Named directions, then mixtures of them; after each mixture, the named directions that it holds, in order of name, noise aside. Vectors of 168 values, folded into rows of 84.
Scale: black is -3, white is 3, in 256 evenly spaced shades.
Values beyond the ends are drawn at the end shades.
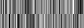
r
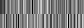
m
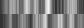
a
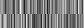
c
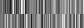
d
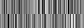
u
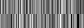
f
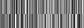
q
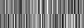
c, u.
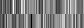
a, d.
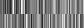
d.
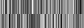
m, q, r.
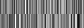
f, q.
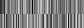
m.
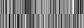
r.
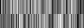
a, f.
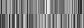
a, q, r.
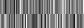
c, d, q.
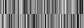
c, f, r.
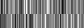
a, c, f.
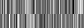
r.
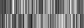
a, d.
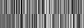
q, u.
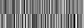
c, m, q.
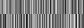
c, m.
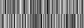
c, u.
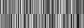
f.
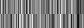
f.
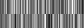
a, q, u.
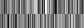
a, c, u.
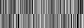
f, m, r.
